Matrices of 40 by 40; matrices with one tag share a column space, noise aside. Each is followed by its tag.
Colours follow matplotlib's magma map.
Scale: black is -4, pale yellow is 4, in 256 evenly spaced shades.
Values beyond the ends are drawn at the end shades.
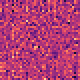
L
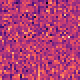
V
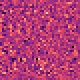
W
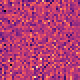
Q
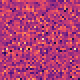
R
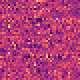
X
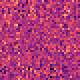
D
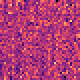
Q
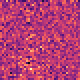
Q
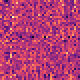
V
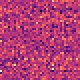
W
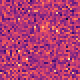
W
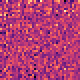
D
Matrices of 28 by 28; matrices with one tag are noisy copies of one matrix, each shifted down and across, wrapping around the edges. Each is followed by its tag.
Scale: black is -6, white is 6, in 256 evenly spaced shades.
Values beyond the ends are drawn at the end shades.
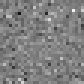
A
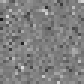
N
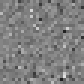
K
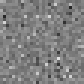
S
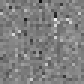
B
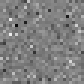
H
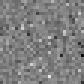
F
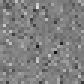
K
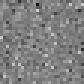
S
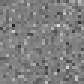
S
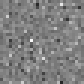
S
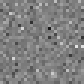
H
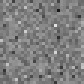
F
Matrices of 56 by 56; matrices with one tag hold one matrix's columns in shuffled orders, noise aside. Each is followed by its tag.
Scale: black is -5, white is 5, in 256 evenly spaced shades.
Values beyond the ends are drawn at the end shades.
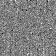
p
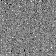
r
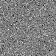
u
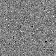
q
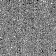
r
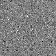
q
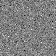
u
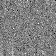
p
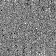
p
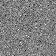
u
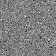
q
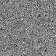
u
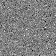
u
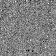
r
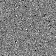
u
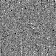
p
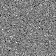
u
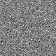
q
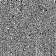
p
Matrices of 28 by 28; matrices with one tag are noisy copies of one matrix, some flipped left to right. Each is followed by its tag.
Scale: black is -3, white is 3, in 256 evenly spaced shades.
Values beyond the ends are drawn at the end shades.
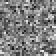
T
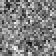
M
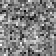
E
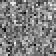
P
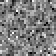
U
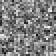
T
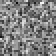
P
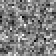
T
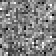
P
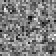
T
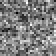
E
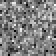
P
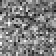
E
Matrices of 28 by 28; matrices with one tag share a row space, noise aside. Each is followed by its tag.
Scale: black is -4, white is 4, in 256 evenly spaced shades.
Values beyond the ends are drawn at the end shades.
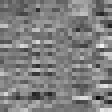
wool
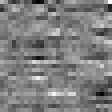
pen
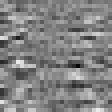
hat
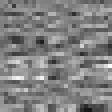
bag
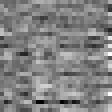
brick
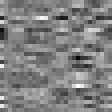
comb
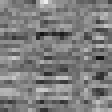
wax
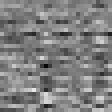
wax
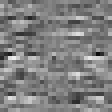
hat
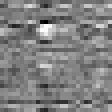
wax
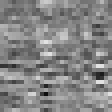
wax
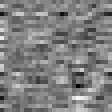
comb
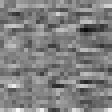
bag
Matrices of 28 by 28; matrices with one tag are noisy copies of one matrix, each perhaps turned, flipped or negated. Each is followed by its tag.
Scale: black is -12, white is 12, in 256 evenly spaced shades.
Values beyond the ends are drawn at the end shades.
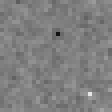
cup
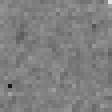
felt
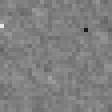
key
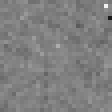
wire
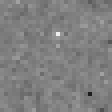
cup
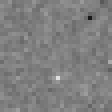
cup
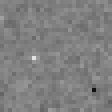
cup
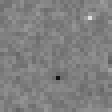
cup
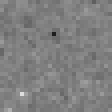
cup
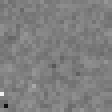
wire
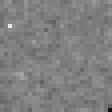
felt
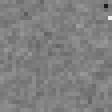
wire
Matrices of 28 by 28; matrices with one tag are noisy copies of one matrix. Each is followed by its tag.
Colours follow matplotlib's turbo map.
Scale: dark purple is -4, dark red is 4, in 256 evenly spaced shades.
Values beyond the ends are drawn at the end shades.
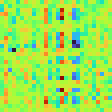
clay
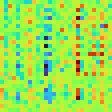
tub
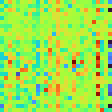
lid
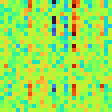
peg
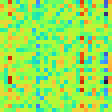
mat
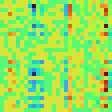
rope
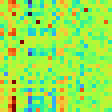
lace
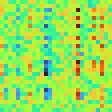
tub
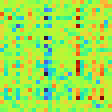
tub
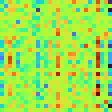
lid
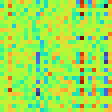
mat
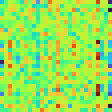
lid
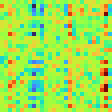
rope
